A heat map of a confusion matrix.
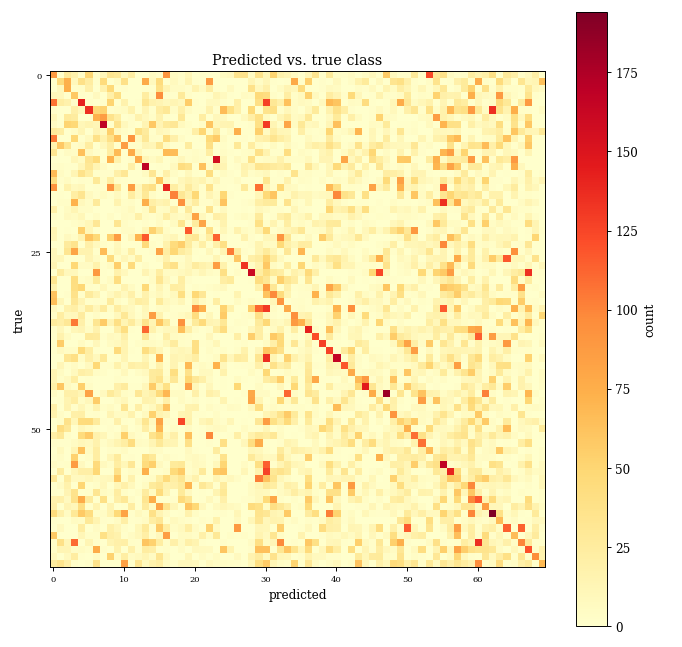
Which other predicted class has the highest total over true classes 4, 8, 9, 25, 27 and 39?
30
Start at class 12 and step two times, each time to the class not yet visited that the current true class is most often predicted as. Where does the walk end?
13
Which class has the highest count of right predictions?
62
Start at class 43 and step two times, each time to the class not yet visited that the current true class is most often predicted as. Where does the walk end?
19
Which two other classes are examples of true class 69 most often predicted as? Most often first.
60, 10
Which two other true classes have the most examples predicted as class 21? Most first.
33, 13
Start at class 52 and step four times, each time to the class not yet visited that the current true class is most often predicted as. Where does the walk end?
53
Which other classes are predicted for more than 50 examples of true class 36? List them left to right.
13, 18, 39, 59, 60
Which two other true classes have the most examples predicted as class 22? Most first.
51, 1
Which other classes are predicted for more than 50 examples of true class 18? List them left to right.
3, 13, 24, 54, 55, 57
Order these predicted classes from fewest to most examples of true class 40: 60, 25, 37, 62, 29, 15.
37, 25, 62, 29, 60, 15
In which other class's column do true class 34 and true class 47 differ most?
14
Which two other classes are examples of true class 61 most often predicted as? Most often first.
15, 19
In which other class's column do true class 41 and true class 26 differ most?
64
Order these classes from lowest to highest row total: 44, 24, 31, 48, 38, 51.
48, 24, 38, 31, 44, 51
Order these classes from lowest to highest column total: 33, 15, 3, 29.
33, 3, 15, 29
